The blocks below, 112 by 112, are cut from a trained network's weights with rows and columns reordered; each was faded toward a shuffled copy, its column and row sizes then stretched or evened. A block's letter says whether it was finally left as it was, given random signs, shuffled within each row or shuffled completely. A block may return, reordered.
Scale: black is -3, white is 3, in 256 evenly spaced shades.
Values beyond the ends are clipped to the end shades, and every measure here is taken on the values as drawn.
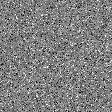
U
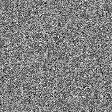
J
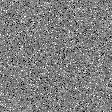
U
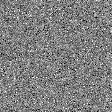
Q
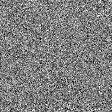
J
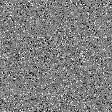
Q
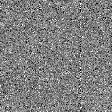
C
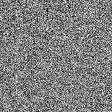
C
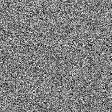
J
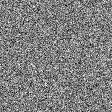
U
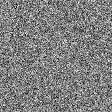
U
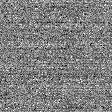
C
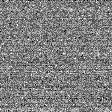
C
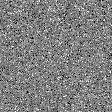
U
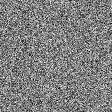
U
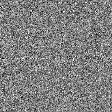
J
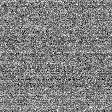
Q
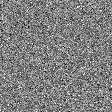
U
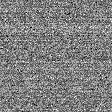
Q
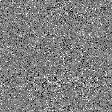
C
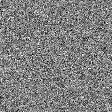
Q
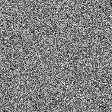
J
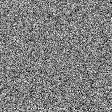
Q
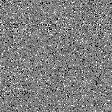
C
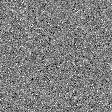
U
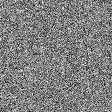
U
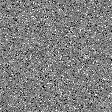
U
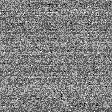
C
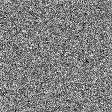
U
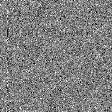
C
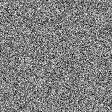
U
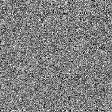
C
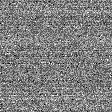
Q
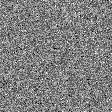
U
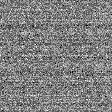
C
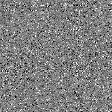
C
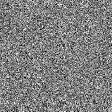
C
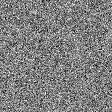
U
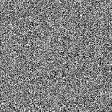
C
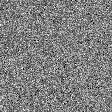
U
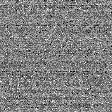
C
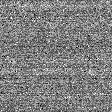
Q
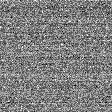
Q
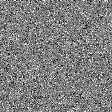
Q
